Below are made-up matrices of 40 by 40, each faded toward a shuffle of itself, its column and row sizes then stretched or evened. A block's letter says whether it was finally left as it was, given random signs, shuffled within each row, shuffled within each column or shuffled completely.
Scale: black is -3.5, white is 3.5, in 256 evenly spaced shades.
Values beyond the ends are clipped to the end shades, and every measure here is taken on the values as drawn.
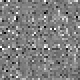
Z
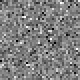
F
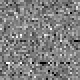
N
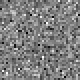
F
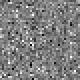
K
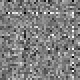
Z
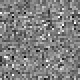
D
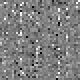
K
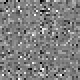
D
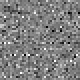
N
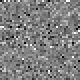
N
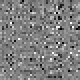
Z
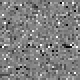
N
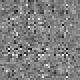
Z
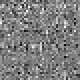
D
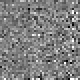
D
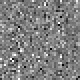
K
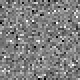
F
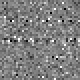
N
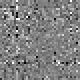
D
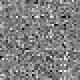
D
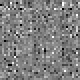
Z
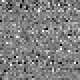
N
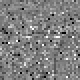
N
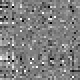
Z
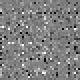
D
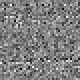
N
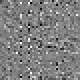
Z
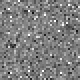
F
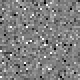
F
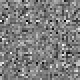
D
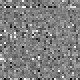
D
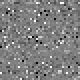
N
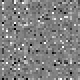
D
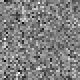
K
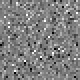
F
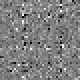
D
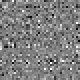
Z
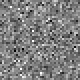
F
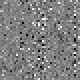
K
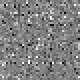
D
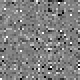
Z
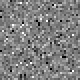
F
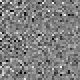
Z
